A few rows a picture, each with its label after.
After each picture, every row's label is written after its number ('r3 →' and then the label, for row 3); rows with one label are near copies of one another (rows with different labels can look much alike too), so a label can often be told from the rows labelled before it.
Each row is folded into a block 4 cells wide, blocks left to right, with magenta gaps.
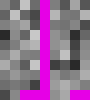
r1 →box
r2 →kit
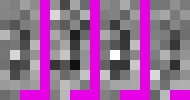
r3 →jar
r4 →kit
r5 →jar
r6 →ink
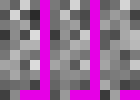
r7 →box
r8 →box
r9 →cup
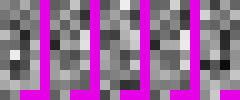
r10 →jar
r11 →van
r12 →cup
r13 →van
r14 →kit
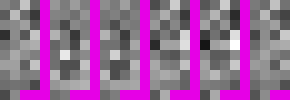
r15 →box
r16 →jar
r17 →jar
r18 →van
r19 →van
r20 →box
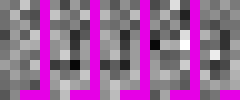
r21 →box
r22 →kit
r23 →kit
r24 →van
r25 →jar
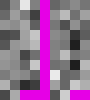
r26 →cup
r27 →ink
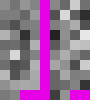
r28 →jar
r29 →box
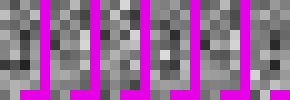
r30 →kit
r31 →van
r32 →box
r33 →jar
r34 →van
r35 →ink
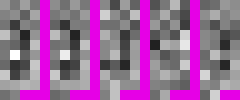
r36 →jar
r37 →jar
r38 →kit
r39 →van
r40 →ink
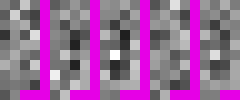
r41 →box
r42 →ink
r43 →jar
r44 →cup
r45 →jar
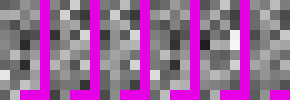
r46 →ink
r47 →box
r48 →box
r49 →ink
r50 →van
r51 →box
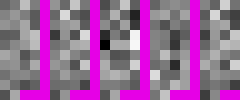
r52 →cup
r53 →box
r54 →van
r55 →ink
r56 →box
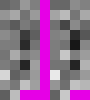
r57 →ink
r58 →ink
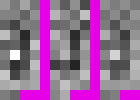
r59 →jar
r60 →kit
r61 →jar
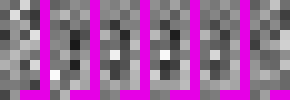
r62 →box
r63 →ink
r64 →jar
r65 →jar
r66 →jar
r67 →van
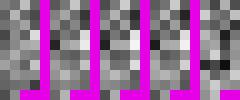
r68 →box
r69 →van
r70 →van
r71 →van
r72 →kit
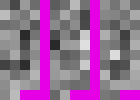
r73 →kit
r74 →van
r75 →jar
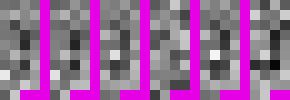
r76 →ink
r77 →ink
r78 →jar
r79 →cup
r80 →jar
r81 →kit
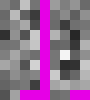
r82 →box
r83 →jar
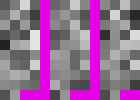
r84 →van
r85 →cup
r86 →box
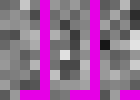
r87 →cup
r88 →jar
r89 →van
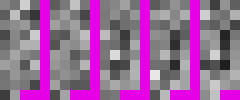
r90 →box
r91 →cup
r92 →jar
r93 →ink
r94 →kit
